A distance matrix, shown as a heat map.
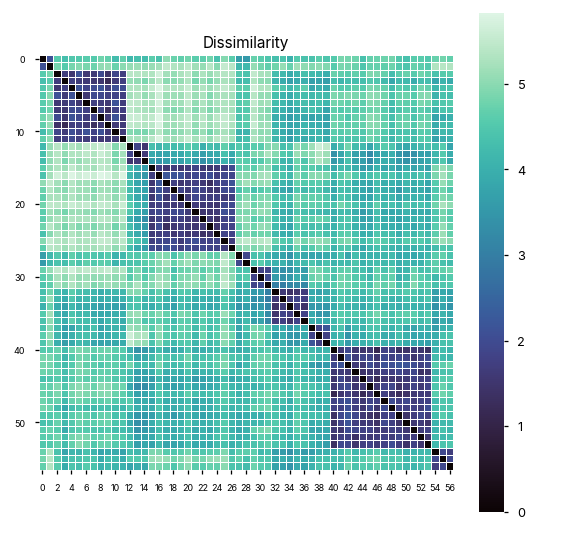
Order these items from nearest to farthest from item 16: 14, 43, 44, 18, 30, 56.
18, 14, 44, 43, 56, 30
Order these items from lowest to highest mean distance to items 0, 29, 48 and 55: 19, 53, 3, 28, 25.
53, 28, 3, 19, 25
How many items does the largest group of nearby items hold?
14
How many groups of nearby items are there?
10
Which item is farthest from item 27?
25
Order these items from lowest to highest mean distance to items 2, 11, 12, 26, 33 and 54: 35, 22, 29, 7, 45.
7, 35, 22, 45, 29
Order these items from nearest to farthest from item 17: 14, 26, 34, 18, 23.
23, 18, 26, 14, 34
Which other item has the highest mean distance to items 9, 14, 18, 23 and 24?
1
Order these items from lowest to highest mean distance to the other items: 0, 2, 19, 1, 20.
19, 20, 2, 0, 1
